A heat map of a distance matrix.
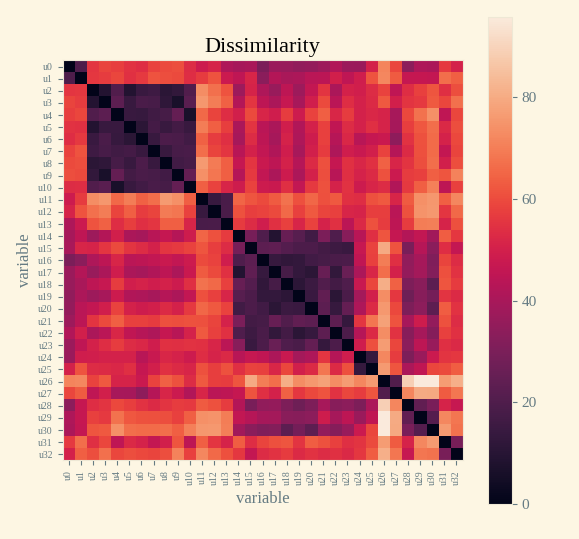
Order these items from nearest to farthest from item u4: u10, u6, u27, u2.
u10, u6, u2, u27
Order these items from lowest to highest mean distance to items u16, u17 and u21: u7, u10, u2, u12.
u2, u7, u10, u12
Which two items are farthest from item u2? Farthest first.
u11, u12
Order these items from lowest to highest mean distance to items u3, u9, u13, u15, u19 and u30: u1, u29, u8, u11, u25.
u8, u29, u1, u25, u11
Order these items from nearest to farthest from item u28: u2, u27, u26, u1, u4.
u1, u2, u4, u27, u26
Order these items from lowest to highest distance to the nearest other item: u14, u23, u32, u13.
u14, u23, u13, u32
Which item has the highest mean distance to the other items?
u26
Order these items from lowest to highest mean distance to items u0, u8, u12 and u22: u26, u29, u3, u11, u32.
u3, u11, u29, u32, u26
